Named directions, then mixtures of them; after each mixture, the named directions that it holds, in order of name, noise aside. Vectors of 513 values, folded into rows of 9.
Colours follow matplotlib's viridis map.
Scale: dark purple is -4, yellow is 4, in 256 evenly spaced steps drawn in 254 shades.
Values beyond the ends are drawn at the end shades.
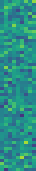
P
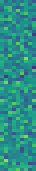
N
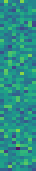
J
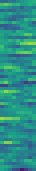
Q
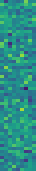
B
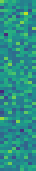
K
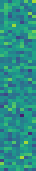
P.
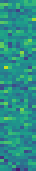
B, N, Q.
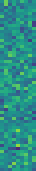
J.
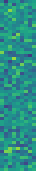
J.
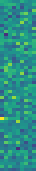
J, K, Q.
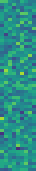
J, K, N.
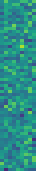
J, P.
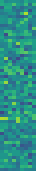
K, N, Q.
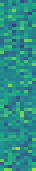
J, P.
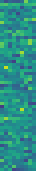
B, Q.
